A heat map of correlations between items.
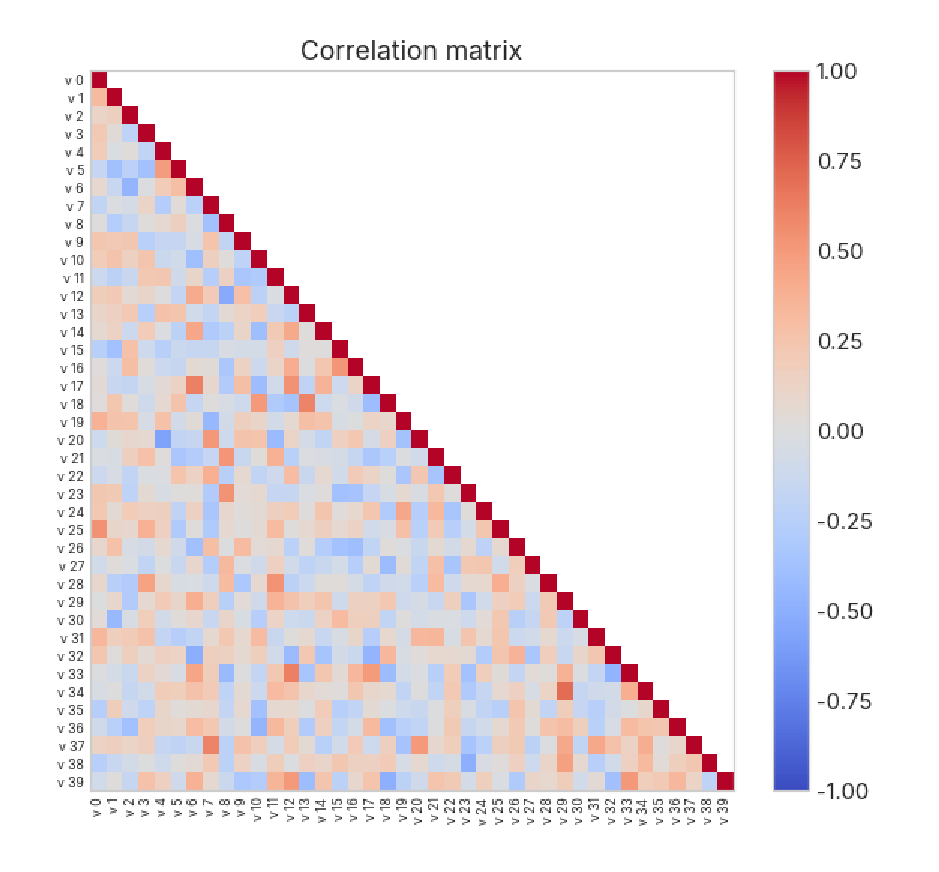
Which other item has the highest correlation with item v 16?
v 15
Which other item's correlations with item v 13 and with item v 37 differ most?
v 7
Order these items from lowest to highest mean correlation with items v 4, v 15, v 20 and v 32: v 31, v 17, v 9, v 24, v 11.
v 17, v 24, v 11, v 9, v 31
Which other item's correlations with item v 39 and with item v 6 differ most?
v 21
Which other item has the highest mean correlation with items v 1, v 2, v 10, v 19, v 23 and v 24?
v 0
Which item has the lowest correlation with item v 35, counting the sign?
v 10
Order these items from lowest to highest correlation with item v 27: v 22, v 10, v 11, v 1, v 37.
v 22, v 37, v 10, v 1, v 11
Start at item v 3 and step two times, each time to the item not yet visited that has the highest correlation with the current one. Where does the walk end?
v 11
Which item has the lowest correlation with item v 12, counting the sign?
v 8
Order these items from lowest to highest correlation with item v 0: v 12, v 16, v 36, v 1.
v 36, v 16, v 12, v 1
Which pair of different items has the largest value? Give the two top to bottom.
v 29, v 34
